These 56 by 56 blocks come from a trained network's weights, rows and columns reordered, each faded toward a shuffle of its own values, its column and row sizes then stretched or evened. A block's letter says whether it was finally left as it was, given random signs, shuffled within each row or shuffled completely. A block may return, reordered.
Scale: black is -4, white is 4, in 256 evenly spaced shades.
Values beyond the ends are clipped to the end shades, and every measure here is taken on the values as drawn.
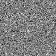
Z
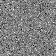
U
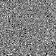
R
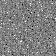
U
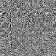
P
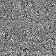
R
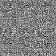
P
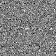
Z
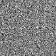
R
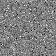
U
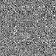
P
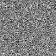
P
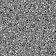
U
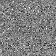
Z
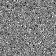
U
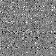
R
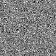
R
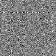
P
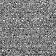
Z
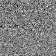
Z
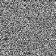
P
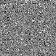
R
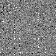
R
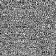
P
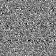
Z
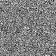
Z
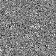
R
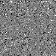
R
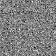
Z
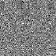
P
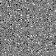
P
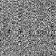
P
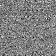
Z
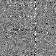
R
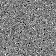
U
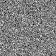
U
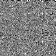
R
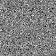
Z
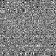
P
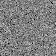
U
